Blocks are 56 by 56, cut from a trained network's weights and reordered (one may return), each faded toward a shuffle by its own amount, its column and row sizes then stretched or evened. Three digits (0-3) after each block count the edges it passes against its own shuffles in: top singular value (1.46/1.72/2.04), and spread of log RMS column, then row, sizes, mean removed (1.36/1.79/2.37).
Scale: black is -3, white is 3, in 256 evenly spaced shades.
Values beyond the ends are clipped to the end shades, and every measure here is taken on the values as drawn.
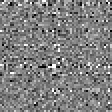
1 1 3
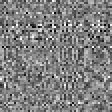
3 0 3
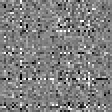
2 3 3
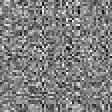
3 2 2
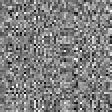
3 3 0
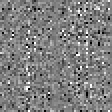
0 3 1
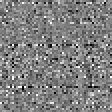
1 1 3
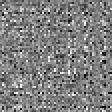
2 3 2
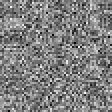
3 1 0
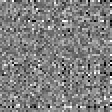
1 2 2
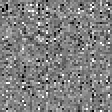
0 3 2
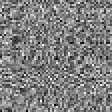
3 0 1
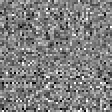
1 1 3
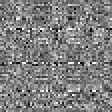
3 0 3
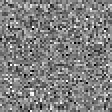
2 1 1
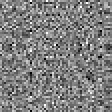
3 2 1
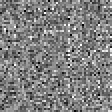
0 1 0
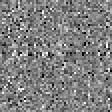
1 2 1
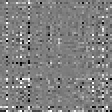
2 3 3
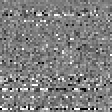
2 0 3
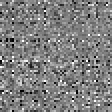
1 3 3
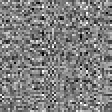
3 2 1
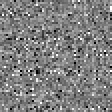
0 1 2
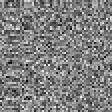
3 0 0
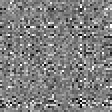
3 2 3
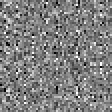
2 3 1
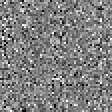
0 2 0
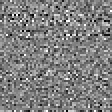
1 0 3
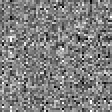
2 2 1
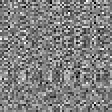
3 2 2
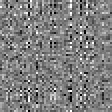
3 3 2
